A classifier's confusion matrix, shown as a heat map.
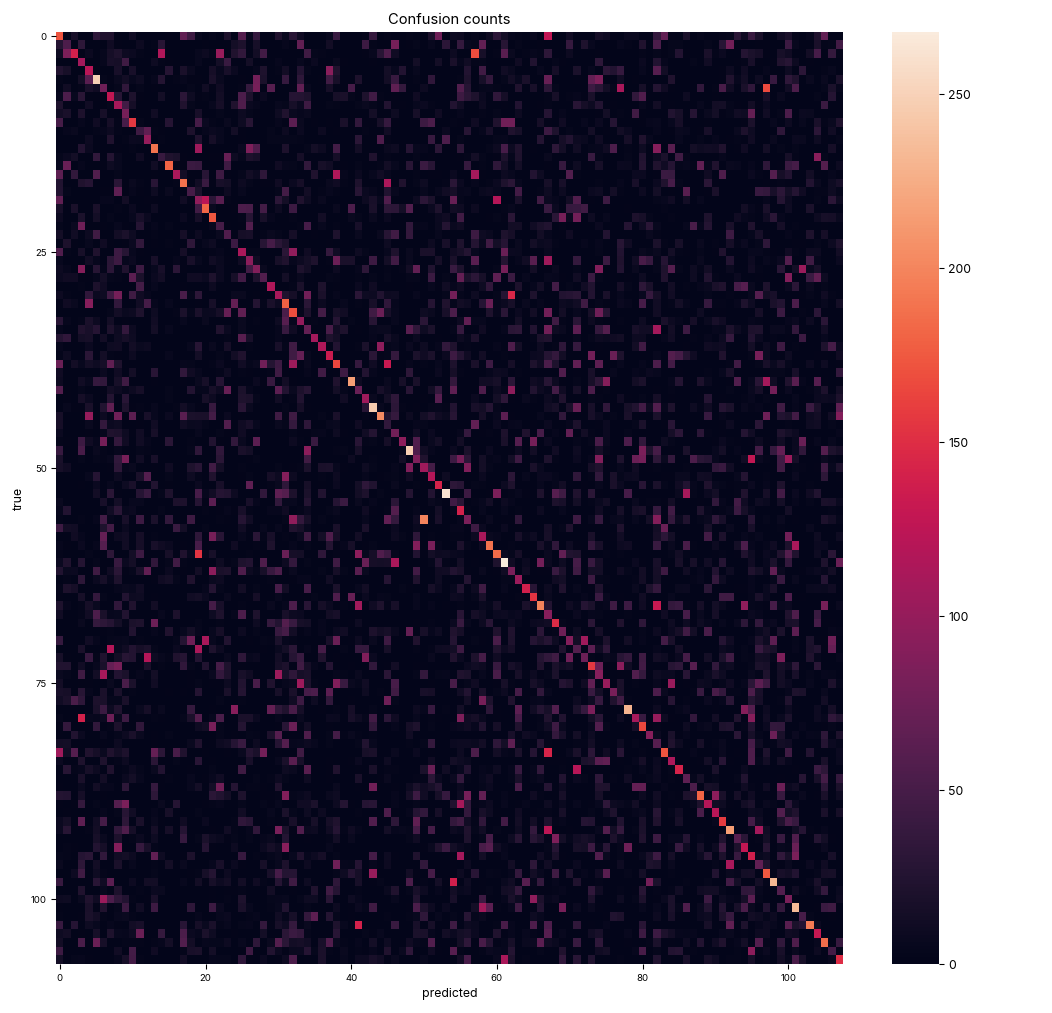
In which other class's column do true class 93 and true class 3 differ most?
68
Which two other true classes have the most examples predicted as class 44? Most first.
36, 32
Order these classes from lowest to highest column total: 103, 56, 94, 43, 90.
103, 90, 94, 56, 43
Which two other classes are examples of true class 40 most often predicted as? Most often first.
97, 75
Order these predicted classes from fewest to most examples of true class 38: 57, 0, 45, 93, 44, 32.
44, 57, 93, 0, 32, 45
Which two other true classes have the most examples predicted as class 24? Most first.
78, 31
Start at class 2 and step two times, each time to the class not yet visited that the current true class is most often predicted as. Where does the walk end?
83
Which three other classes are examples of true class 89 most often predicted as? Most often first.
55, 9, 8
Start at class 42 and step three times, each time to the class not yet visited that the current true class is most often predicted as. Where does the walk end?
67
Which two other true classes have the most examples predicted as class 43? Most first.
97, 87
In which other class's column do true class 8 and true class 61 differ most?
46
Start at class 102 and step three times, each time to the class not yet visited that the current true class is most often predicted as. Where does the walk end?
32
